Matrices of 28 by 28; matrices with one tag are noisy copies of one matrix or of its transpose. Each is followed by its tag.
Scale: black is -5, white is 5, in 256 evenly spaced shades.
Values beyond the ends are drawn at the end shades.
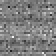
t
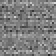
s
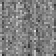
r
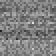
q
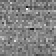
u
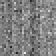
q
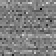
s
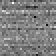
u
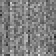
u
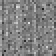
r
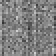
r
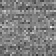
u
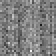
t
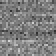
q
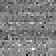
q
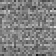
u
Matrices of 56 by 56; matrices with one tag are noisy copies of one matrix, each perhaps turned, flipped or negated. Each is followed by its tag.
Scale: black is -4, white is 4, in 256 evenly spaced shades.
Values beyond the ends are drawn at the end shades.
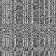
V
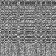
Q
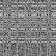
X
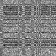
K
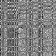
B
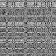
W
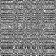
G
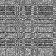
K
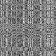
V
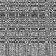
X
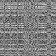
V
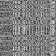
Q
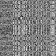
Q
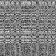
Q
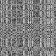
V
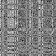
B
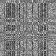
K
